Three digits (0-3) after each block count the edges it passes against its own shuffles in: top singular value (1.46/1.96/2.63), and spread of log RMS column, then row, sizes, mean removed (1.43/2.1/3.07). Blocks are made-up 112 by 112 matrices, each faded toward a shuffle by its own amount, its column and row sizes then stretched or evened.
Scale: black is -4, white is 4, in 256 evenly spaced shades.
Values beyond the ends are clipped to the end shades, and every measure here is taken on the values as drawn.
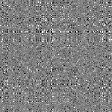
3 2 2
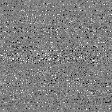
0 0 3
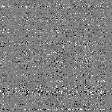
1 2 3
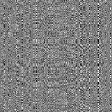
3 3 0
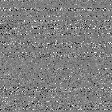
1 0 3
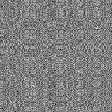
3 0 1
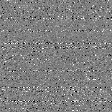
2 0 3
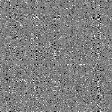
2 2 2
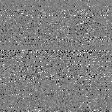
0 1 3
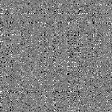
2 2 2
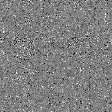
1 1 1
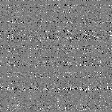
0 2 3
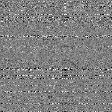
2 1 3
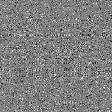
2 0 1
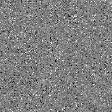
1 2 0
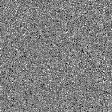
1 1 0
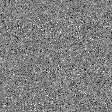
0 0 1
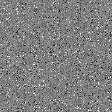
0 2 1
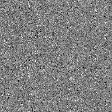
0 2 0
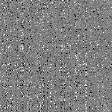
2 2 1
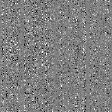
0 3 1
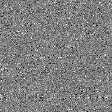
1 0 2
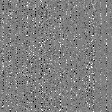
1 3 0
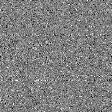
1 1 2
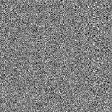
2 2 0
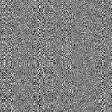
3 3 0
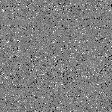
0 1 2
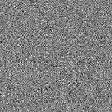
2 0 1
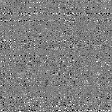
2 2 3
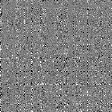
1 3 2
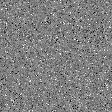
0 0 0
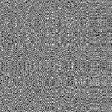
3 2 1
